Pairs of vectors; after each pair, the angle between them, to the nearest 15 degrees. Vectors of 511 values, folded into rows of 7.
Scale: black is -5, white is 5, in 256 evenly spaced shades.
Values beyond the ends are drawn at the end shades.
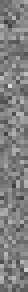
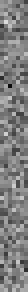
165 degrees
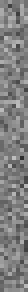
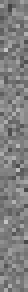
90 degrees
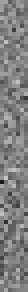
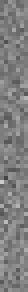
165 degrees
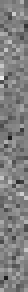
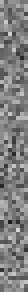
105 degrees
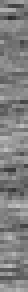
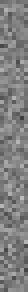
90 degrees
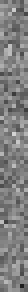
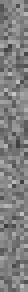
135 degrees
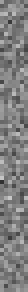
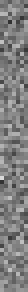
30 degrees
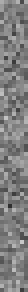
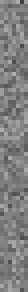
30 degrees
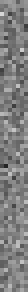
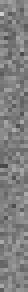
30 degrees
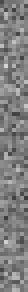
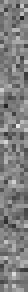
60 degrees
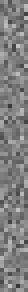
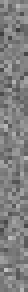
75 degrees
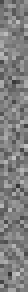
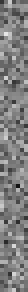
45 degrees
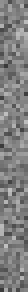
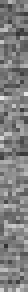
135 degrees
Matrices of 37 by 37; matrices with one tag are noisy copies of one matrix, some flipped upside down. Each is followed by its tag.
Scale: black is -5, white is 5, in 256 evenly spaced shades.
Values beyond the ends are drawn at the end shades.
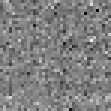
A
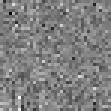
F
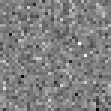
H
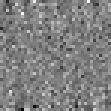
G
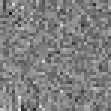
F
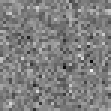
A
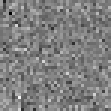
F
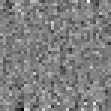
G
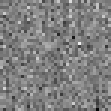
H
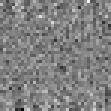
G
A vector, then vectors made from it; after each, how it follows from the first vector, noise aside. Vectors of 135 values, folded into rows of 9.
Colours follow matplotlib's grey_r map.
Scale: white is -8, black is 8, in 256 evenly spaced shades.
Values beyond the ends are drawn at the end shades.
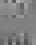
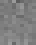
negated, shrunk.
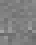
wrapped around, negated, shrunk.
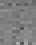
reversed, partly zeroed.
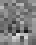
wrapped around, scaled up.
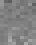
reversed, partly zeroed.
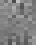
copied.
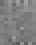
reversed, negated, shrunk.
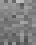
copied.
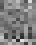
wrapped around, scaled up.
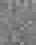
reversed, negated, shrunk.
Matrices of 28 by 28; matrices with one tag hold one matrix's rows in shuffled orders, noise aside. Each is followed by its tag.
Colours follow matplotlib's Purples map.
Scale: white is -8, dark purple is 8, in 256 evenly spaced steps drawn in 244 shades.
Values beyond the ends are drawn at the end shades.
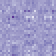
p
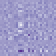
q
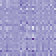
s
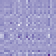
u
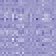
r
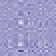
q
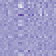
q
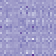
s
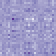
p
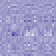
p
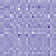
u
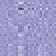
q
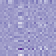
q
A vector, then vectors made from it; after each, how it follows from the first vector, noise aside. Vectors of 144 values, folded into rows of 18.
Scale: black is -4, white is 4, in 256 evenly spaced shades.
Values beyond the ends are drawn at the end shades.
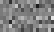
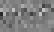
reversed, negated, partly zeroed.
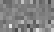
wrapped around, negated, partly zeroed.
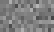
negated, shrunk.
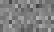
shrunk.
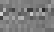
wrapped around, negated, partly zeroed.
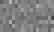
negated, shrunk.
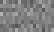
reversed, shrunk.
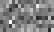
negated.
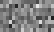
negated.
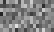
reversed, negated.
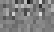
wrapped around, negated, partly zeroed.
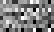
wrapped around, negated, scaled up.
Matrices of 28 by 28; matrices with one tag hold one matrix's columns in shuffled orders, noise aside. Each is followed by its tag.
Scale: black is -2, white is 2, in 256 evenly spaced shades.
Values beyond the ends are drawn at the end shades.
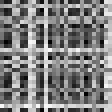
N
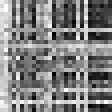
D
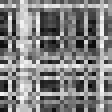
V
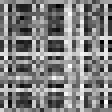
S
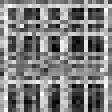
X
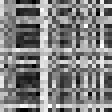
N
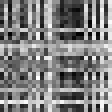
D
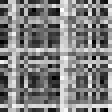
N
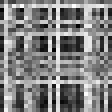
X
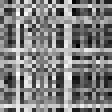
N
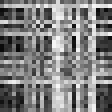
X
